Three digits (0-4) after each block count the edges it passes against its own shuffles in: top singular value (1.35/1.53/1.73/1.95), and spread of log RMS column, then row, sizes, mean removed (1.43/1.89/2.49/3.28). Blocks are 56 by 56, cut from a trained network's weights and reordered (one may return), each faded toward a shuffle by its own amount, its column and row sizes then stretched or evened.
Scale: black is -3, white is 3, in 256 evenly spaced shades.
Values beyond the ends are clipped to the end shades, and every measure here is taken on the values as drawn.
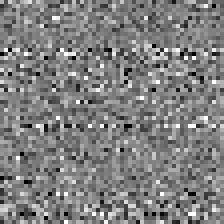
2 0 3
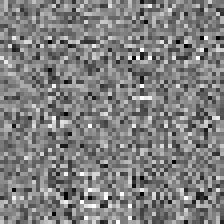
3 1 2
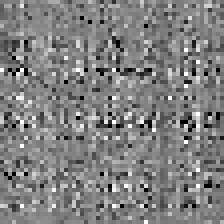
2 2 3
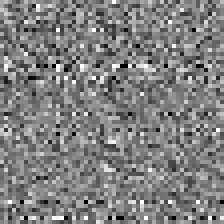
3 0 3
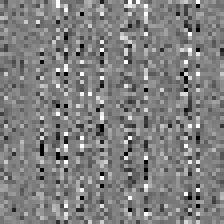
1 4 0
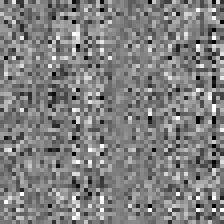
3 4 1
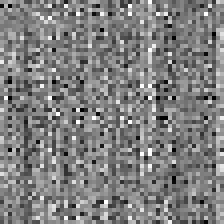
3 2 2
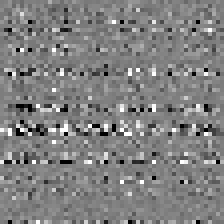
2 2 4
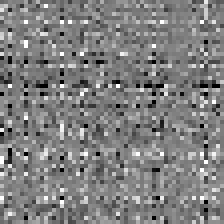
3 3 2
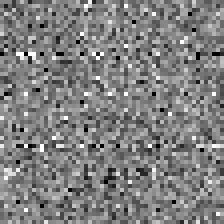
2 0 1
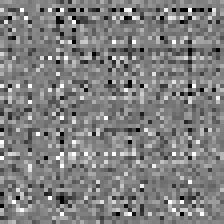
2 2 3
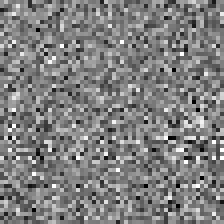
2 1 2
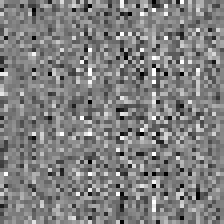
1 4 2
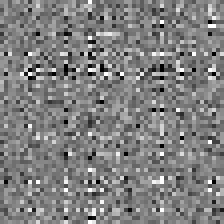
3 3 3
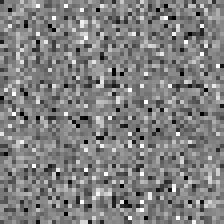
0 1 0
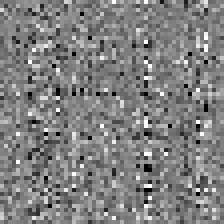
1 3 1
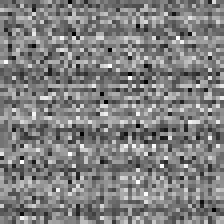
4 1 0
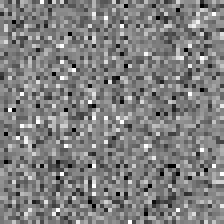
0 1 0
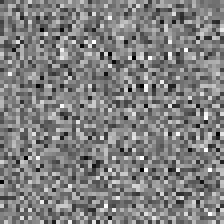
3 0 1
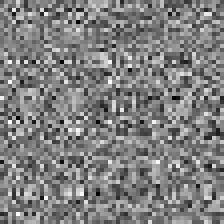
4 0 2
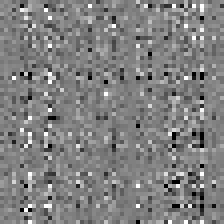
2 4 2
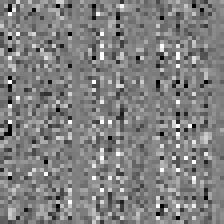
0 4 1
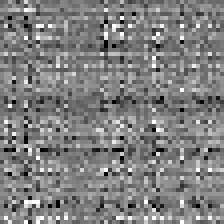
4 3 2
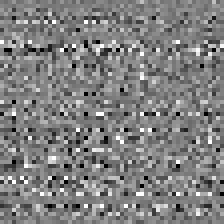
2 1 4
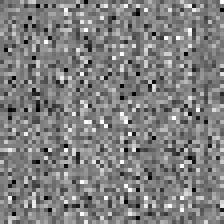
0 2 0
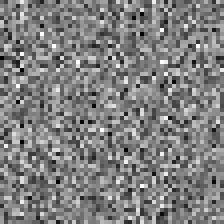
2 2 0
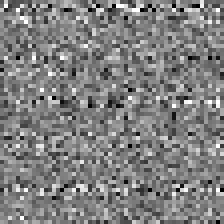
3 0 3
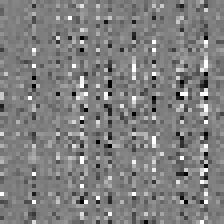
2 4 2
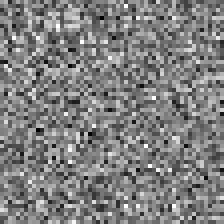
3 0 0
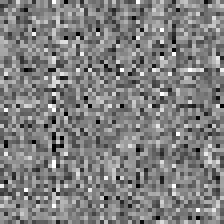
2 2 0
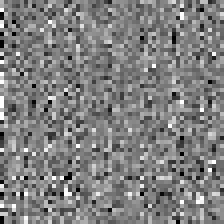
2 3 0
